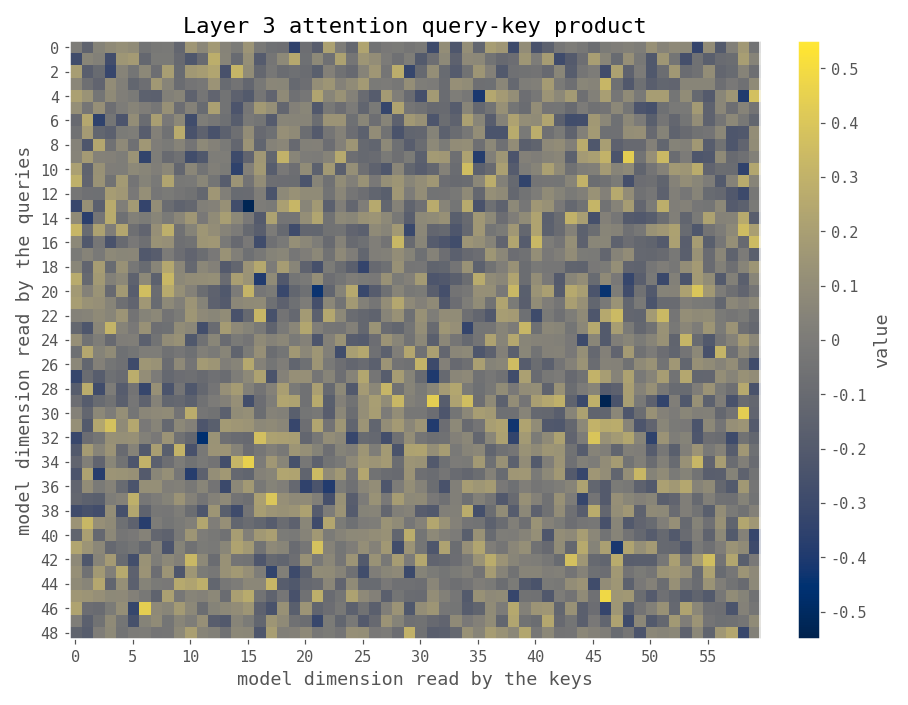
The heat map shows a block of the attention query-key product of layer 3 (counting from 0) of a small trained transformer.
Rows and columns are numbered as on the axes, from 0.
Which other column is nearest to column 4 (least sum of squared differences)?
8
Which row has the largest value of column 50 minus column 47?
41
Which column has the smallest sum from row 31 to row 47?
50
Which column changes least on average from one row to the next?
33
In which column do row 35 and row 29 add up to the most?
21
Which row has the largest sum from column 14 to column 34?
29
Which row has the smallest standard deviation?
17
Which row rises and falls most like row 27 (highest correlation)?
38
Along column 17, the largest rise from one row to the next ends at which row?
44
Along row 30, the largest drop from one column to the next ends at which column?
59
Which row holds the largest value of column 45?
32
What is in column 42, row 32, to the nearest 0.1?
0.2
